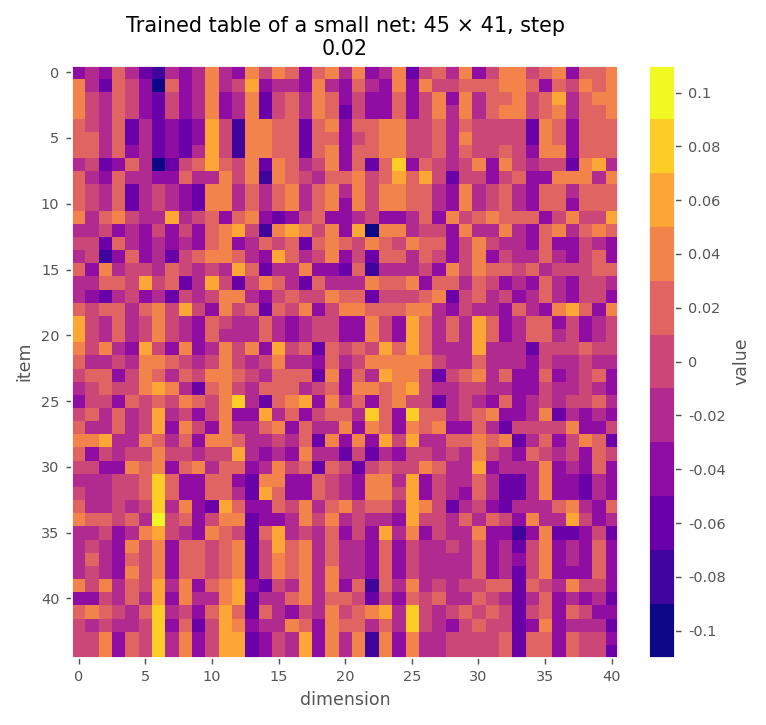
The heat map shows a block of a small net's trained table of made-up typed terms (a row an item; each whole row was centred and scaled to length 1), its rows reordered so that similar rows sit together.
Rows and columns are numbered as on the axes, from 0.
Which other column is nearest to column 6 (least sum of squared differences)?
25
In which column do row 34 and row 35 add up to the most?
6
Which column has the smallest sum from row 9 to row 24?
9
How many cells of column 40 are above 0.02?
7
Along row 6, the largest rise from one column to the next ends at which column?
13
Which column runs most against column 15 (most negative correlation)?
31
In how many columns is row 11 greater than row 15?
16
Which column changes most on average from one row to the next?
22
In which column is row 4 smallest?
12
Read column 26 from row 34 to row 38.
0 -0.04 -0.02 -0.02 -0.02
